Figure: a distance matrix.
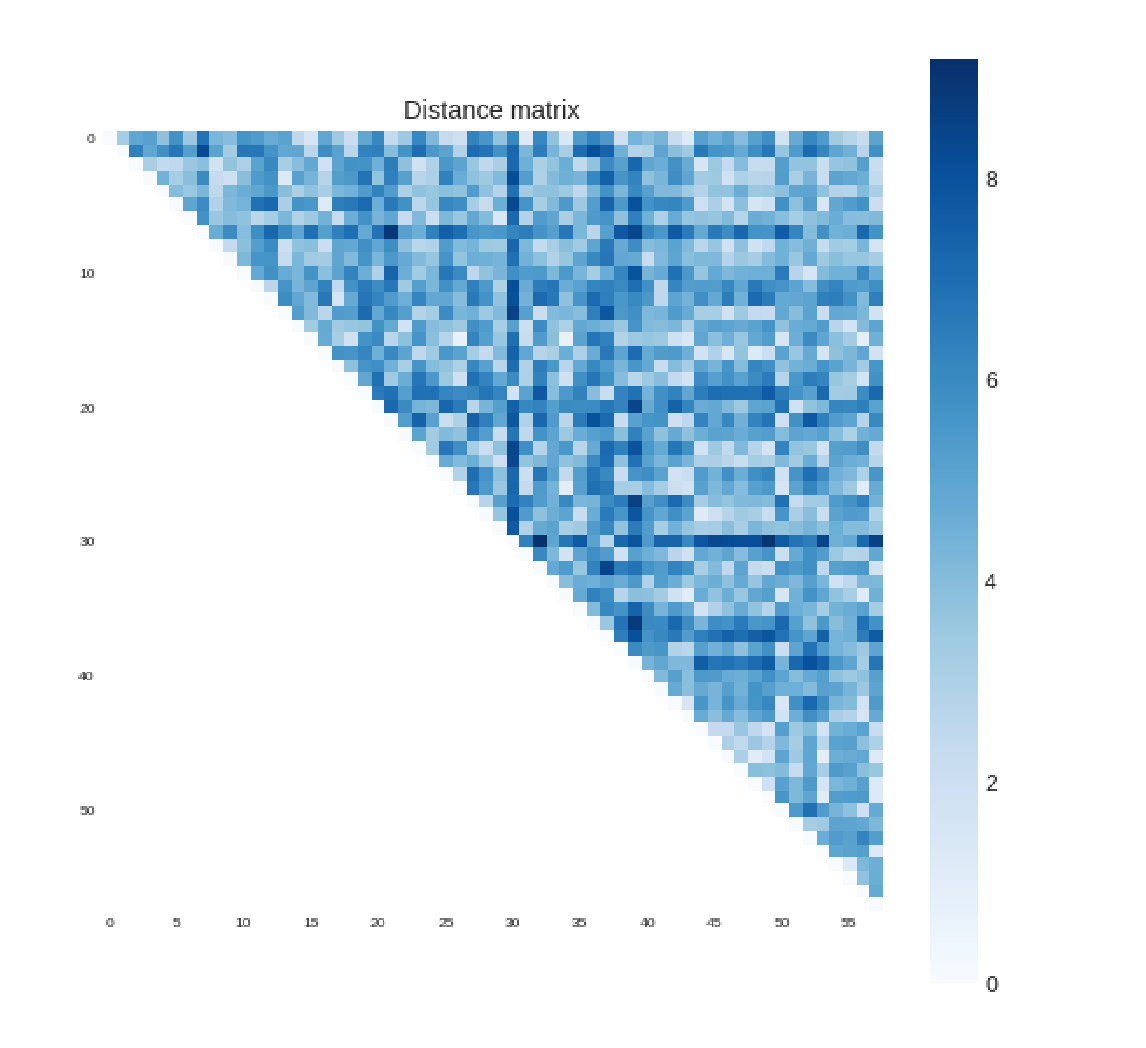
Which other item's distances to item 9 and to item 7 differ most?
1
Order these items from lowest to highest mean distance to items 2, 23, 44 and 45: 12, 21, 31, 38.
31, 38, 12, 21
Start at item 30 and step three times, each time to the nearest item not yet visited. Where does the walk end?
36
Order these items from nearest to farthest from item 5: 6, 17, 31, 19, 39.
6, 31, 17, 19, 39
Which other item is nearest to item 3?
13
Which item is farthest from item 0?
7
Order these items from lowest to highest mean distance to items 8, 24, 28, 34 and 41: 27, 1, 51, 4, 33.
4, 51, 33, 27, 1
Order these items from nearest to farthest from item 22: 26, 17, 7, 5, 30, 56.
17, 26, 56, 7, 5, 30
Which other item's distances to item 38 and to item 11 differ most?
21
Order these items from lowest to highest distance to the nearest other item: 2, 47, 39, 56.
56, 2, 47, 39
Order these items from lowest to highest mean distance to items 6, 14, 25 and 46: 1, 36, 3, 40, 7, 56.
56, 3, 40, 1, 36, 7
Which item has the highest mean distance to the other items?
30
